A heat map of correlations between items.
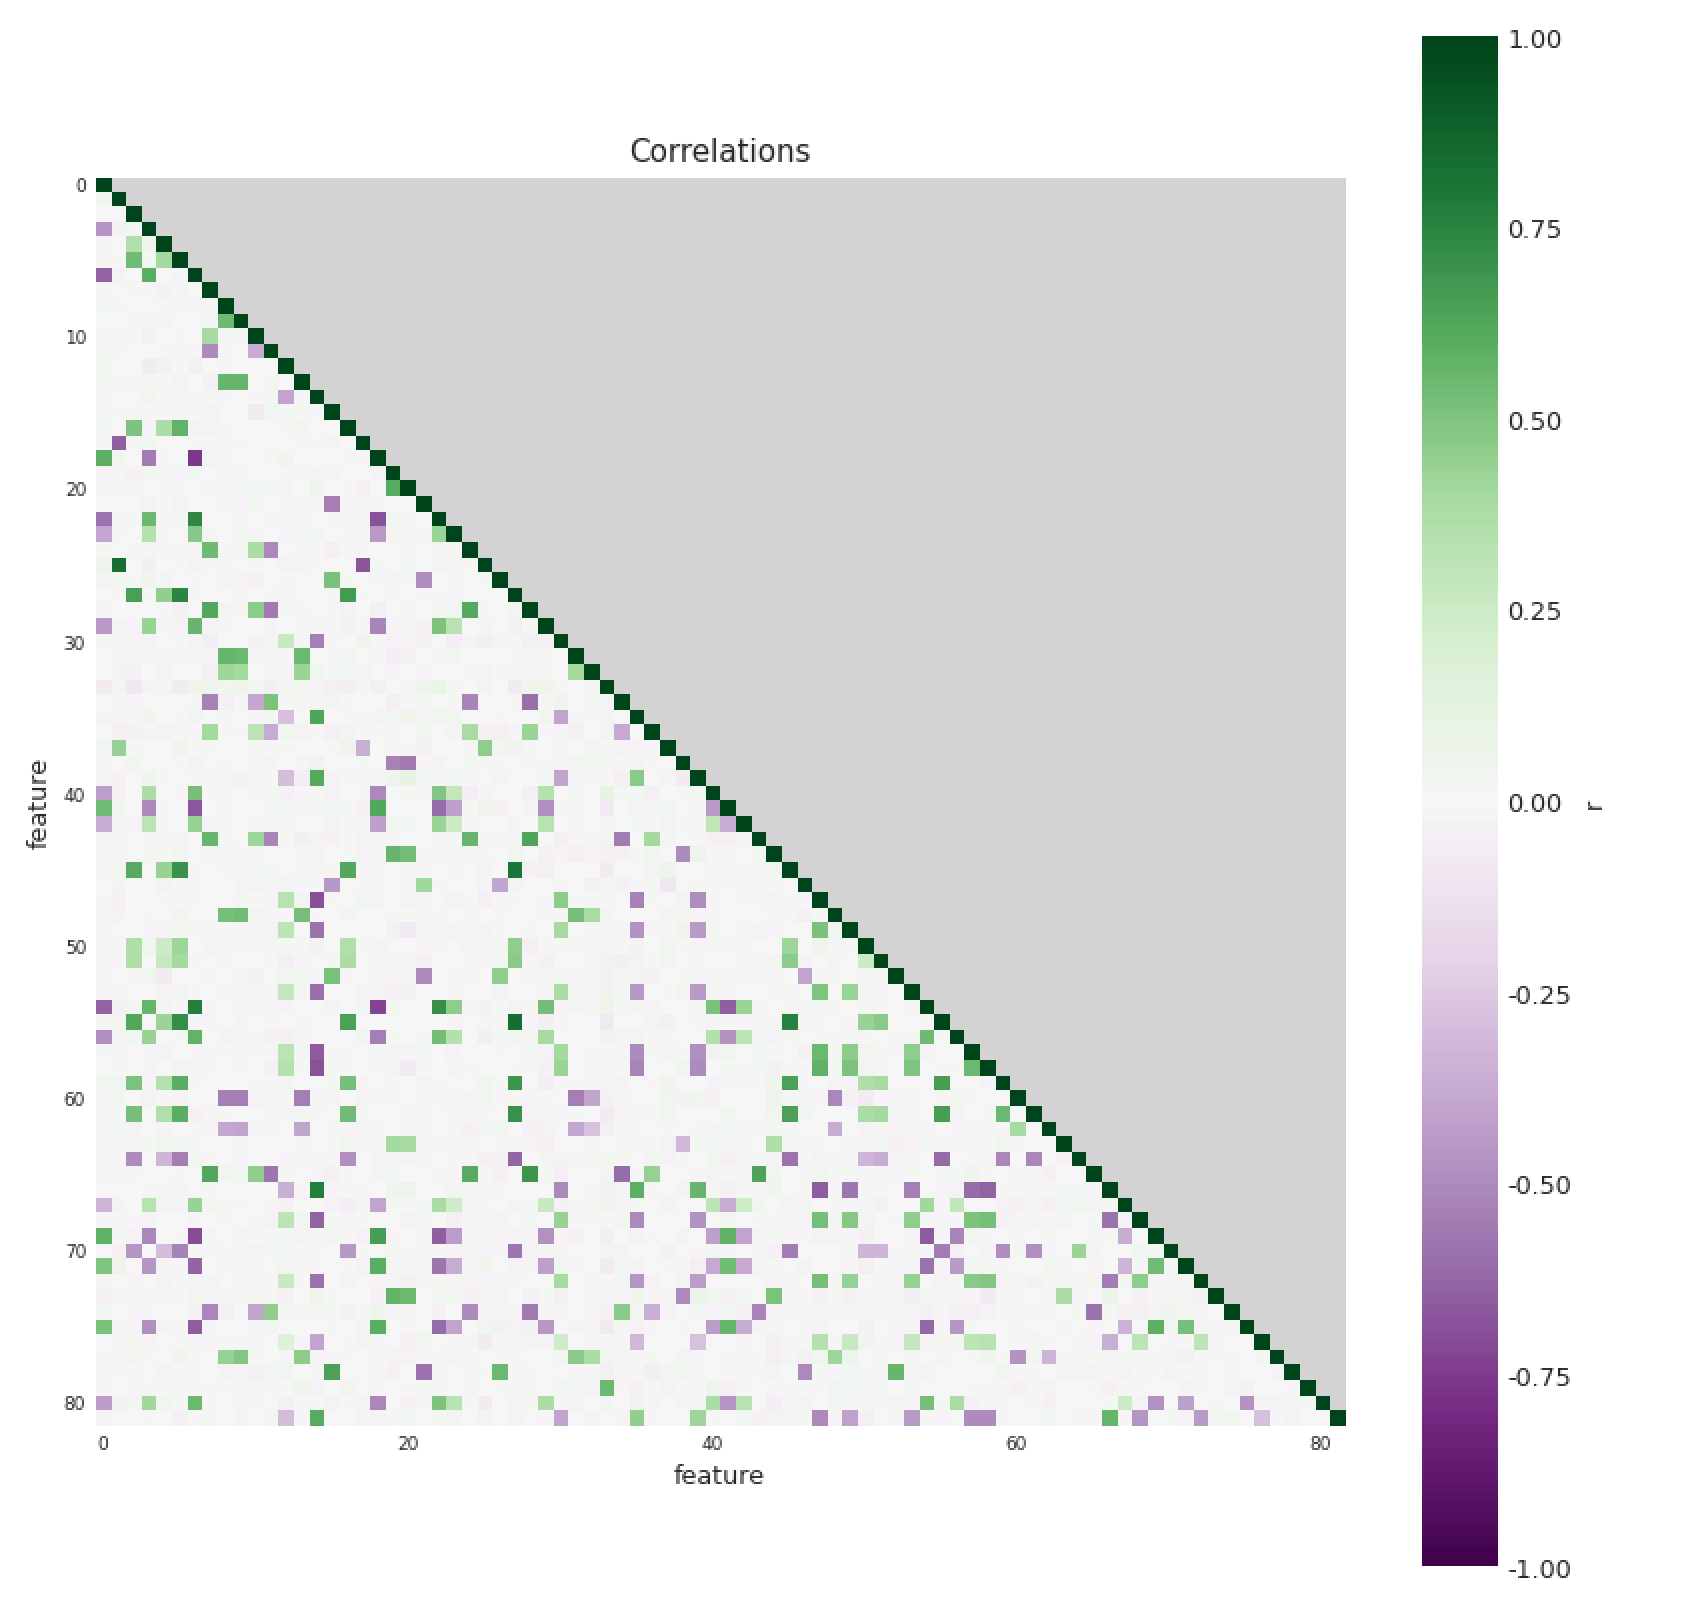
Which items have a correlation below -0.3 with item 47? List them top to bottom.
14, 35, 39, 66, 81
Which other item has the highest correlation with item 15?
78
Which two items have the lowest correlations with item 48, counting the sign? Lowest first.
60, 62
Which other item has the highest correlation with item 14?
66
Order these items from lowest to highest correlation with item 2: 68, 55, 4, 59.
68, 4, 59, 55
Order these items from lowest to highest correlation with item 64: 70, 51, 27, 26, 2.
27, 2, 51, 26, 70
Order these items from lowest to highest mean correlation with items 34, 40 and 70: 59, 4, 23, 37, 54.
59, 4, 37, 23, 54
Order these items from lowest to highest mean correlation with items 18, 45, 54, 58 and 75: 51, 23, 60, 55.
23, 60, 51, 55
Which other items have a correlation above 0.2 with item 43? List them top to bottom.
7, 10, 24, 28, 36, 65
